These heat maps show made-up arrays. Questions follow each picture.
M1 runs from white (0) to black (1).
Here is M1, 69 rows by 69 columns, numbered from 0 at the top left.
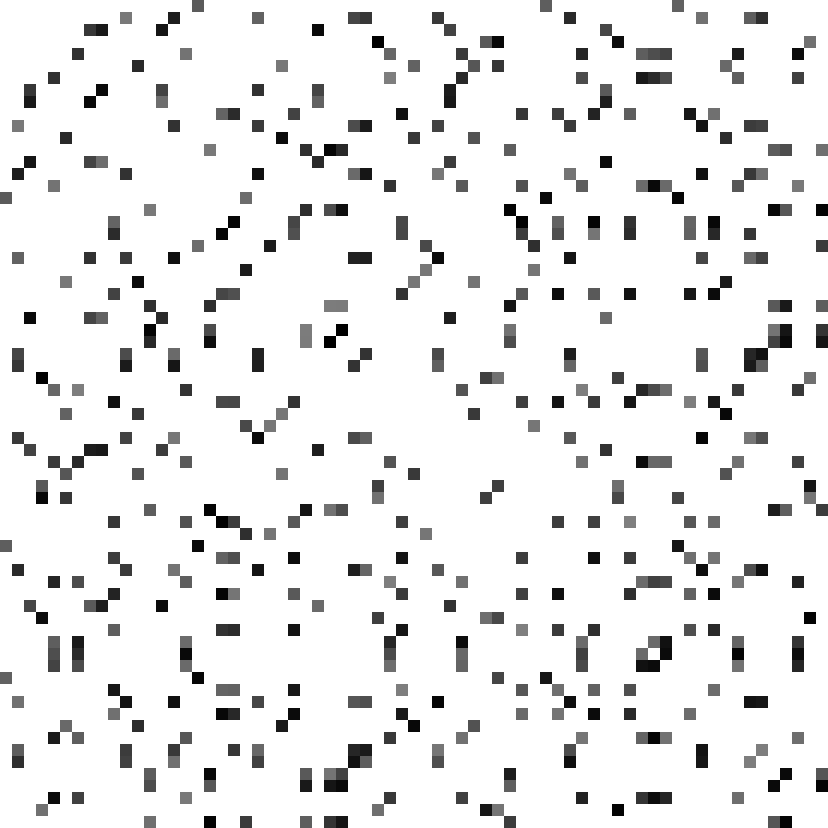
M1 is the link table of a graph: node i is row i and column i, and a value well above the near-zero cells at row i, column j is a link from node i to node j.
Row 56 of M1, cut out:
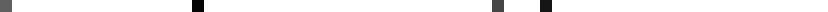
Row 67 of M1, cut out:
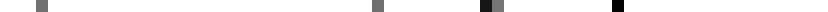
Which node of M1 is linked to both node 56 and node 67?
node 41
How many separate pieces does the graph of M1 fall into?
2
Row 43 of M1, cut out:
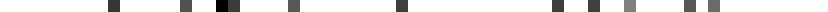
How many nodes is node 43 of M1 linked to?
11
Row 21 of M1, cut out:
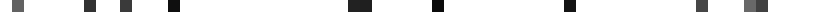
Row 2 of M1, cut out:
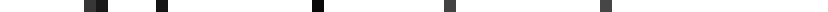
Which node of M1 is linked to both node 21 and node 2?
node 7
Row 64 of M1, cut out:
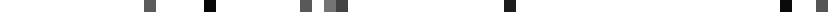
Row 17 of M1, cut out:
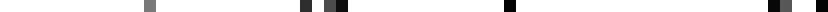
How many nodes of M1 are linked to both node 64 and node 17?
7
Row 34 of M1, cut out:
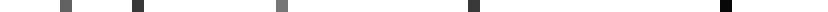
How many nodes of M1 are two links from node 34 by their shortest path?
1
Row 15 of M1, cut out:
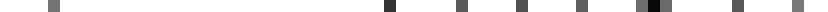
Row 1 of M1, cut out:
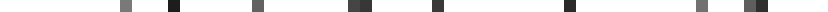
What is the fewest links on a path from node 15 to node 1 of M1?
4
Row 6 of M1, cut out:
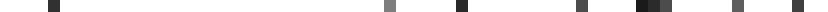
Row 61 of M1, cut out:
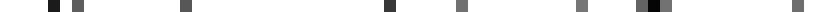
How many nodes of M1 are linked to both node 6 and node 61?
8
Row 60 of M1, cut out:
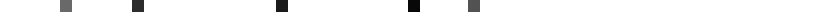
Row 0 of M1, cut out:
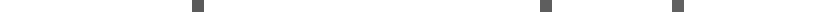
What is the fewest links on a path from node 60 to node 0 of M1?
4
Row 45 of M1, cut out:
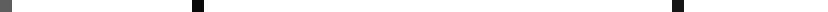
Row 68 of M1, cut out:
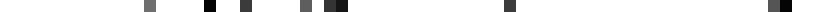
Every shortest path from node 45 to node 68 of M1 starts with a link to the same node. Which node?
node 16
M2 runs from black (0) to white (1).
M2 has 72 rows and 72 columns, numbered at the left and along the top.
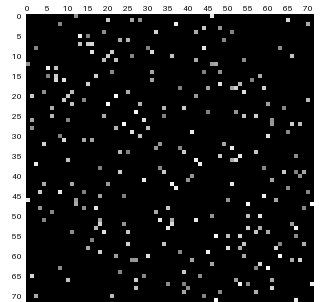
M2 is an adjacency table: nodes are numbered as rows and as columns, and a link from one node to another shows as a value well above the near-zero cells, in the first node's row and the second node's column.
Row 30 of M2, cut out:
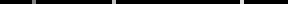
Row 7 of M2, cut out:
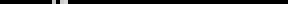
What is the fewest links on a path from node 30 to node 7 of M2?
6
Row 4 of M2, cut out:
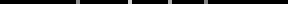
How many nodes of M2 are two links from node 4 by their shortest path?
8
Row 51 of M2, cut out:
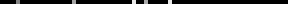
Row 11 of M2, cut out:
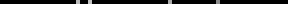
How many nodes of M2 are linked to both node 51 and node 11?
1
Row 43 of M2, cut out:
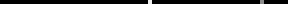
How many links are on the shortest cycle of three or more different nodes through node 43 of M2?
8
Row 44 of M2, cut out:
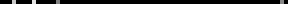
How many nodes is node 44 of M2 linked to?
4
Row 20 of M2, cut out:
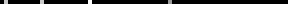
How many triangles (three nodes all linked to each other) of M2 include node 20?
0
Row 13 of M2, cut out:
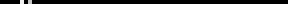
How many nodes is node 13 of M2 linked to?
2
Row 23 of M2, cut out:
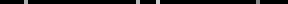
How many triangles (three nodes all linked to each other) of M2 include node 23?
2
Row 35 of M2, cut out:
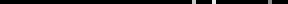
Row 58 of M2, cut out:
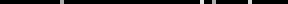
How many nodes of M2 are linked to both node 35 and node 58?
1
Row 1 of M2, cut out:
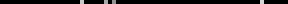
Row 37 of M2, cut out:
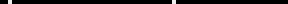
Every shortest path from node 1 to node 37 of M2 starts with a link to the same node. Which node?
node 65
